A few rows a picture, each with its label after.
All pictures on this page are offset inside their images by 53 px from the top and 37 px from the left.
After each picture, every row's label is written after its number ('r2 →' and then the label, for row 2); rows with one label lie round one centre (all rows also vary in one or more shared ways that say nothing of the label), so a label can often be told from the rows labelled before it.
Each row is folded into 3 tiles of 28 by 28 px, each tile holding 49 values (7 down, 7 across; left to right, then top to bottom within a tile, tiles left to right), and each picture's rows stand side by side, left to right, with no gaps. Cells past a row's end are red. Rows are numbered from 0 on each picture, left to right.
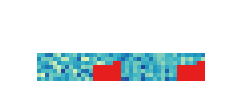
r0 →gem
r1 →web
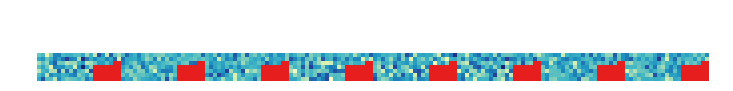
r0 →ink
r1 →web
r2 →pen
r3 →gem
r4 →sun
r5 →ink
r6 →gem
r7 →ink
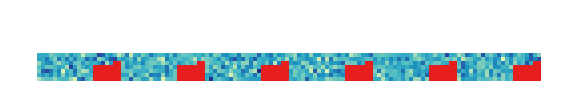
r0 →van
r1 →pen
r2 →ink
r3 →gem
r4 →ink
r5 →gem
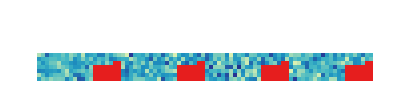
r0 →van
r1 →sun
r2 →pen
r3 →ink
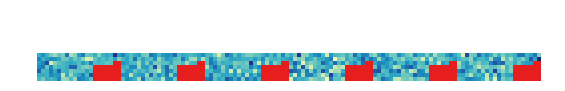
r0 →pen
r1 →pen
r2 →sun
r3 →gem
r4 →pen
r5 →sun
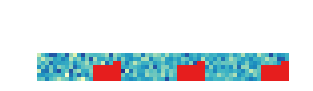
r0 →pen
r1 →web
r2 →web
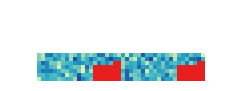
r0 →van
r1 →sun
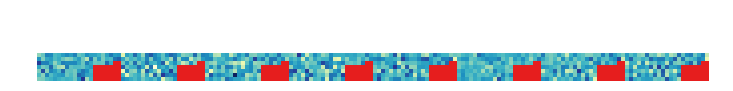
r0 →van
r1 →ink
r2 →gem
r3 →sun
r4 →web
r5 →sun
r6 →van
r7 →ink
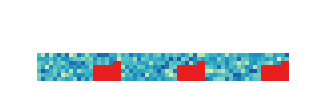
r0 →ink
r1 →gem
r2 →gem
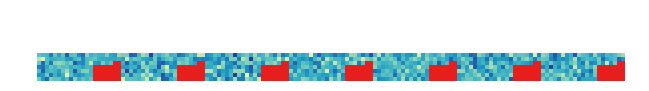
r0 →pen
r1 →van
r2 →pen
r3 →pen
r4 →sun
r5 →web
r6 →van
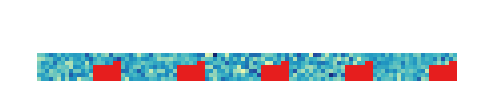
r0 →gem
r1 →pen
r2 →sun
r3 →pen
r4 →van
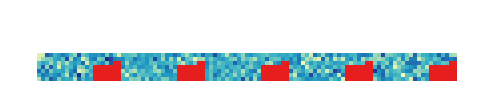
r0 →gem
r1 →ink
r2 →web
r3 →gem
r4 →gem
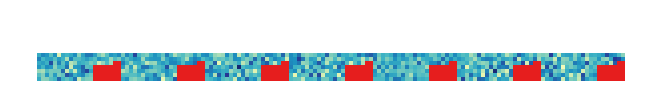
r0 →gem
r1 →web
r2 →pen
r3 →van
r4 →gem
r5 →ink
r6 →gem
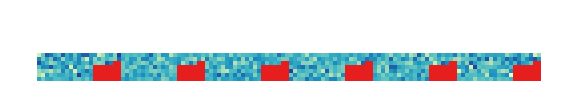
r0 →gem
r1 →pen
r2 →gem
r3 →web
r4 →web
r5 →van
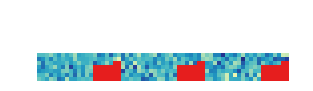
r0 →pen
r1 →gem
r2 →van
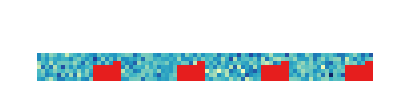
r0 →gem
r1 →van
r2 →ink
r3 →ink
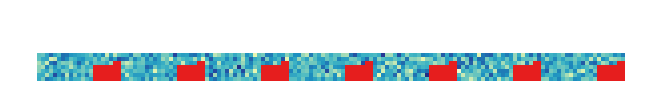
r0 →sun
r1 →ink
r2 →pen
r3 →web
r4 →ink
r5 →van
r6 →pen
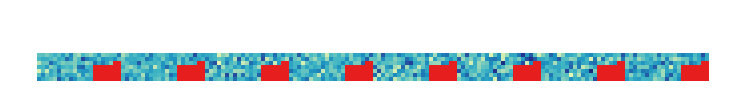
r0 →sun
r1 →ink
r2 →gem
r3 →web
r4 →ink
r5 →gem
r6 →web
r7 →sun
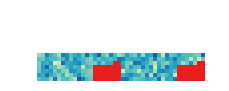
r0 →van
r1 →web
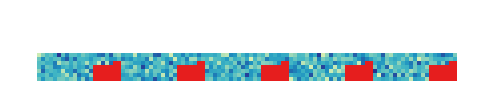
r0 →ink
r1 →sun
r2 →gem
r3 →pen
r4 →gem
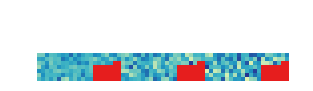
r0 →sun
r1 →sun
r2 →ink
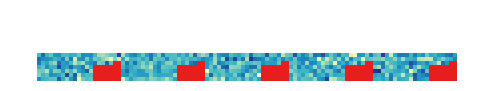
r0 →pen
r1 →pen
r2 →van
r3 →pen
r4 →sun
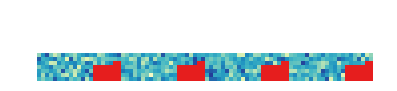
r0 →web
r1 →web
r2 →pen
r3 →gem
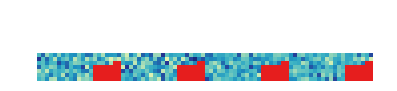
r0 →pen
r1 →gem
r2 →web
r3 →web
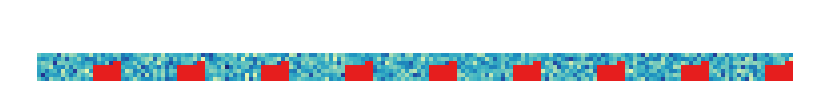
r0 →web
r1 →web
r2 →web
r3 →sun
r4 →pen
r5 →van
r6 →ink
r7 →gem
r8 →pen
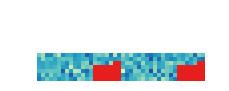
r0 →gem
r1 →ink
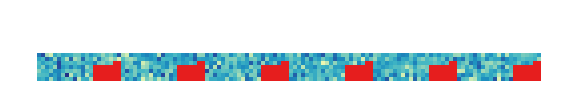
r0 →pen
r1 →ink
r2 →gem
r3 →pen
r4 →sun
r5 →web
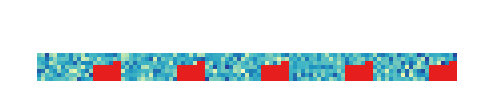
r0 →sun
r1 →van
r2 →sun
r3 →pen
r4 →web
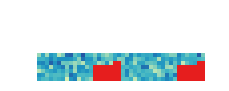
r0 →pen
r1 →sun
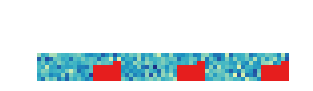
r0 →ink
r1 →pen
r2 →web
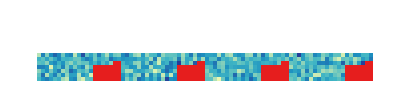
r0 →pen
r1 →web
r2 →van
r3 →web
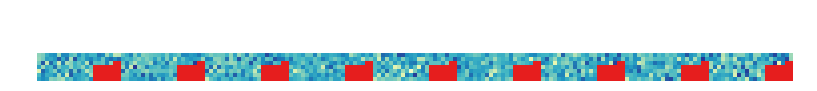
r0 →van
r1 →gem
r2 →gem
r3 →gem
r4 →van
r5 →pen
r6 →web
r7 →van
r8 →gem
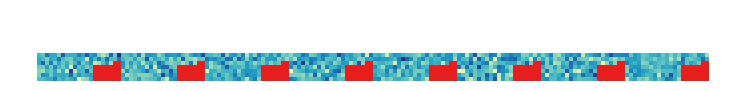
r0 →gem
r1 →ink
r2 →ink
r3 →van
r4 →ink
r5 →van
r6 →ink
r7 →van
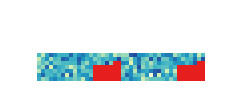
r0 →sun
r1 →web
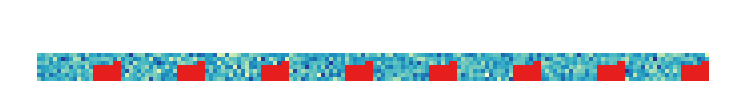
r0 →pen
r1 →ink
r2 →web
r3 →ink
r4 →ink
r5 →web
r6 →sun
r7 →pen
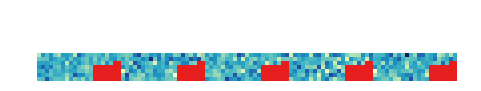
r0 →pen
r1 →van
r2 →sun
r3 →pen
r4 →van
